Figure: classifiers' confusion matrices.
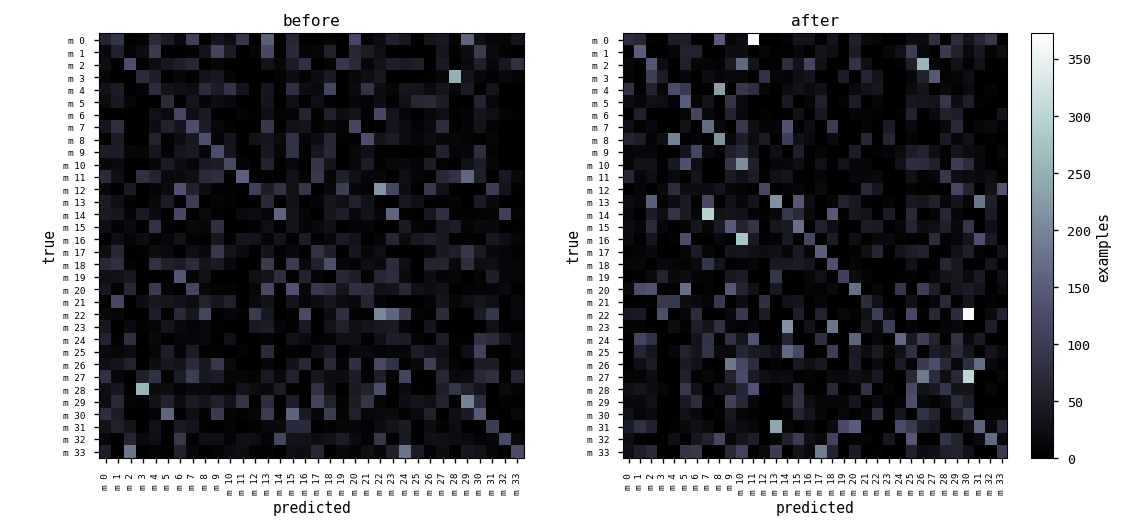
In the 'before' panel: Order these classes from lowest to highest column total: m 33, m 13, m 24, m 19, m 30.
m 33, m 19, m 24, m 30, m 13
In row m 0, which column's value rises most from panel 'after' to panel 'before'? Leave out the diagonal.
m 13
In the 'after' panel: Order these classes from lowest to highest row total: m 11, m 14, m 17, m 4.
m 11, m 17, m 4, m 14
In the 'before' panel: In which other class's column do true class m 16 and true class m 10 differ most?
m 17
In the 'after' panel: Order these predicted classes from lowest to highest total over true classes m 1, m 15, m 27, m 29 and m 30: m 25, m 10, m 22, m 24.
m 24, m 22, m 10, m 25
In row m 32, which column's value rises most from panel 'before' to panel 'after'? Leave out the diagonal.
m 25
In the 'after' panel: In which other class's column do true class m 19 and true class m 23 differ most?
m 14
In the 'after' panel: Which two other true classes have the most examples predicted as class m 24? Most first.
m 31, m 20
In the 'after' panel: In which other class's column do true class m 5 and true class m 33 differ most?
m 17
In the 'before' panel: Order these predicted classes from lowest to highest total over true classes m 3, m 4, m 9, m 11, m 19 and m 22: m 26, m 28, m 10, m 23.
m 26, m 10, m 23, m 28
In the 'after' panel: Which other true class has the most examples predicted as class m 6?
m 9
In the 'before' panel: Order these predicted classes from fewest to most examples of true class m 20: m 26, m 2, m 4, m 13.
m 26, m 2, m 4, m 13
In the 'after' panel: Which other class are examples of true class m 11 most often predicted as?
m 28
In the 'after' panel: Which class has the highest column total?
m 10
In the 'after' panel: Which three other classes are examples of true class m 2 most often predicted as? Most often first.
m 26, m 10, m 16
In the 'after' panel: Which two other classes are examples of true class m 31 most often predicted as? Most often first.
m 13, m 20
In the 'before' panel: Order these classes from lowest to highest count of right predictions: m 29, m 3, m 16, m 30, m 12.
m 16, m 3, m 12, m 30, m 29
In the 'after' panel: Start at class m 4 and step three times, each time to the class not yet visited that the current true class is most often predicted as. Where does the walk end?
m 7
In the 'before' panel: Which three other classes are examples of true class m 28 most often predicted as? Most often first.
m 3, m 22, m 17
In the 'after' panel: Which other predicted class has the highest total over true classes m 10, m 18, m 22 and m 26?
m 30
